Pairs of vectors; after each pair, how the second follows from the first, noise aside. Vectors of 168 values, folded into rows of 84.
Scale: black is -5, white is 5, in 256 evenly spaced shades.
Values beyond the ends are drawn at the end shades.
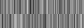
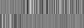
negated, partly zeroed.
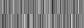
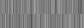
reversed, shrunk.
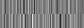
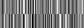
negated, scaled up.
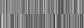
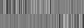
wrapped around, negated, partly zeroed.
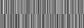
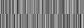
reversed, negated.
